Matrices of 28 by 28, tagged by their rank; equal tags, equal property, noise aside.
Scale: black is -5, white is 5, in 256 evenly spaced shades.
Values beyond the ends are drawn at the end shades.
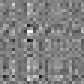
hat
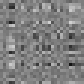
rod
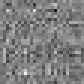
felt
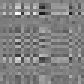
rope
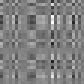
rope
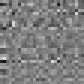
felt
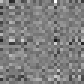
hat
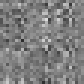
rod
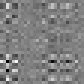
rope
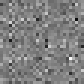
felt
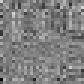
felt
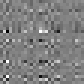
rod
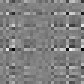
rope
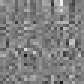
felt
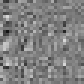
hat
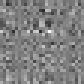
hat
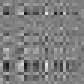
rope
